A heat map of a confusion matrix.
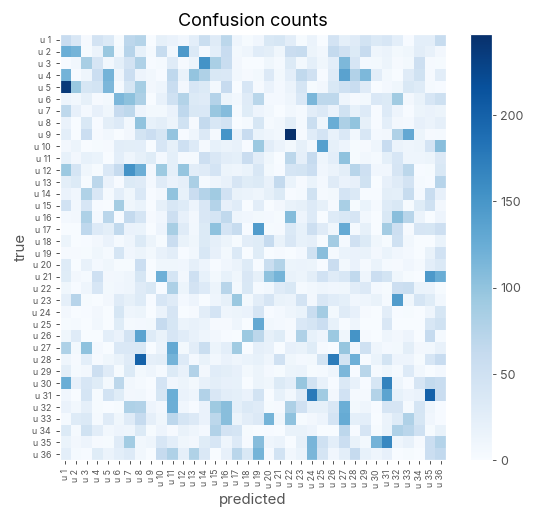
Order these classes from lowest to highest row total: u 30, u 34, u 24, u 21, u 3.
u 24, u 34, u 3, u 30, u 21
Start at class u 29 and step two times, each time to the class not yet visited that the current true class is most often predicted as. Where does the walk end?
u 11
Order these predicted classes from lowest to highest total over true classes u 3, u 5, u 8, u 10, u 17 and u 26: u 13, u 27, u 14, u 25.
u 13, u 25, u 14, u 27
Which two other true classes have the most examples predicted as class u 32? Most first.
u 23, u 16
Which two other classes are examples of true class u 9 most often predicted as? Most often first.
u 22, u 16
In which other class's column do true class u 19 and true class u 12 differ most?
u 7
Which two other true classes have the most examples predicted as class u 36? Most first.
u 21, u 10
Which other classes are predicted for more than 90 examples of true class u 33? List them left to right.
u 16, u 20, u 22, u 27
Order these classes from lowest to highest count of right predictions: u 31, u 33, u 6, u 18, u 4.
u 18, u 4, u 33, u 6, u 31
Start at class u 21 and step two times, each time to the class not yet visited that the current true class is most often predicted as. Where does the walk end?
u 31
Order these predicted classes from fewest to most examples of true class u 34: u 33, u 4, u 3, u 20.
u 20, u 4, u 3, u 33
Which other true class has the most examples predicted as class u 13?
u 4
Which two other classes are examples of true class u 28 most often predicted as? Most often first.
u 8, u 26
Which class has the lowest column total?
u 9
